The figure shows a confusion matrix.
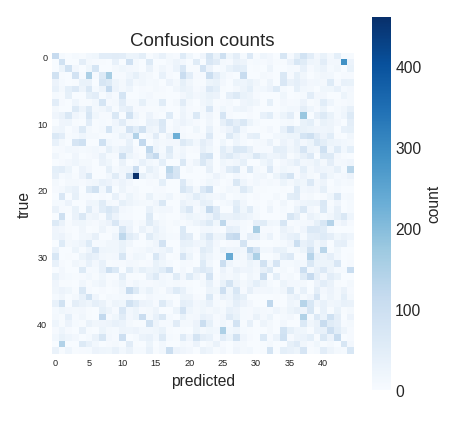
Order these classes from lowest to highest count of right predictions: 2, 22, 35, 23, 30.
22, 35, 2, 23, 30
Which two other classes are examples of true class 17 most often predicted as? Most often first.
44, 12
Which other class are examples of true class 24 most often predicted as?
1
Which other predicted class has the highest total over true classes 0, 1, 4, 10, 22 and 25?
43
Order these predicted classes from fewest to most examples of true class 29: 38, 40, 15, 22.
15, 22, 38, 40
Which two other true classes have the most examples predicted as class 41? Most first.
25, 39
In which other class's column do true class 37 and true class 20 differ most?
32
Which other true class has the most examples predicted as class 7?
39
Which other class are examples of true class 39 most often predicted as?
37
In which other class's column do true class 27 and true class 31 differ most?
10
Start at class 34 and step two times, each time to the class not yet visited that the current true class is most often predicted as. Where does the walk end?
30
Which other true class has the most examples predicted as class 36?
28
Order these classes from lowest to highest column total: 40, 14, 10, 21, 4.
21, 4, 14, 10, 40
